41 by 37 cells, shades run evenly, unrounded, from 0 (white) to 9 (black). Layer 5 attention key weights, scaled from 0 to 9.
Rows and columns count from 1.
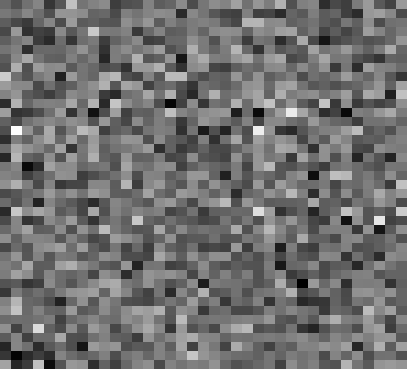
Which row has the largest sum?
5
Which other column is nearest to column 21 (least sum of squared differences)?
20
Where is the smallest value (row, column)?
15, 2
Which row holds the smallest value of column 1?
9
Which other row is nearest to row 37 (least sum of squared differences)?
36
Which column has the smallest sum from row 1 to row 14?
26
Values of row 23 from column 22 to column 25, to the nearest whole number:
6 4 5 6
